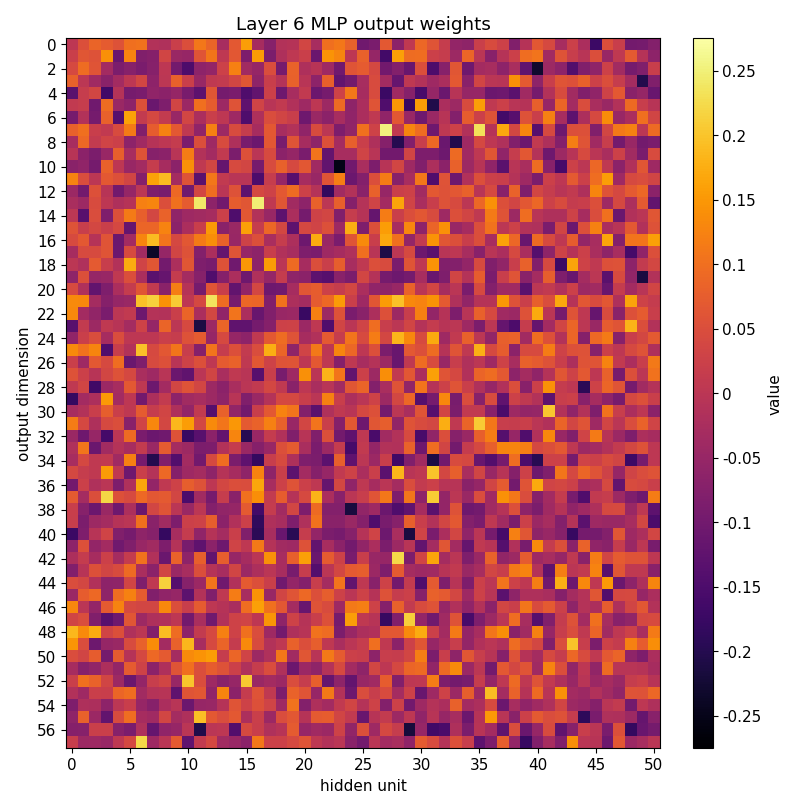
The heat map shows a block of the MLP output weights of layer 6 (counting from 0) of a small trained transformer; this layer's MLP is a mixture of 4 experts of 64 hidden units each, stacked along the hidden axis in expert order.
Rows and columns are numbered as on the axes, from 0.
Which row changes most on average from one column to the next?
44
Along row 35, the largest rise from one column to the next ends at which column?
28
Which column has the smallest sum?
34
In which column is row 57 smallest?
39
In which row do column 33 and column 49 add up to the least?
8
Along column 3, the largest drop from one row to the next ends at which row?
38
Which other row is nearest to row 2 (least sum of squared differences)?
54
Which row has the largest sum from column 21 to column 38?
21
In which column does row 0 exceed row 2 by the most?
40
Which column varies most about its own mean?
31
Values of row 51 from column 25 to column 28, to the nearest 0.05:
-0.05 0.05 0 0.05
